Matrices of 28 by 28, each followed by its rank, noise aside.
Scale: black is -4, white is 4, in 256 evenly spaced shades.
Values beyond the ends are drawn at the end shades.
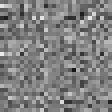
five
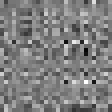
four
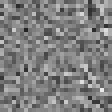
seven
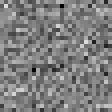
six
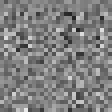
four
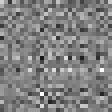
four
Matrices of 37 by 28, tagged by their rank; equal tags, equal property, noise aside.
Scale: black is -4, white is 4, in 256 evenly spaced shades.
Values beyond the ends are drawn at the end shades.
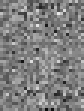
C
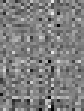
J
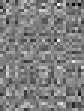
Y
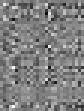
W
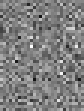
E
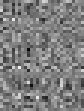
Y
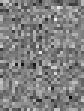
E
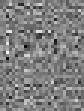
W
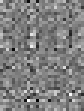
W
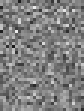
E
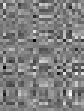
J
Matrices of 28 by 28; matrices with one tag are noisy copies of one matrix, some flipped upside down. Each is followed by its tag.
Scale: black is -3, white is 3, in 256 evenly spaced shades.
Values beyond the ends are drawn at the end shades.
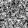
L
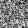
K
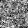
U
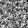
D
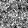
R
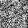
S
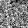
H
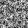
D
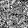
U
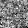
U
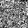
U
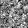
S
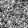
U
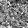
H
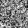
L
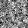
S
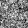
R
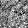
S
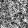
S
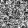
K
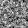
D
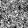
R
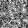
S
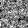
R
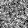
L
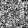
K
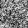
L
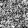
U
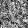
S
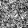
R
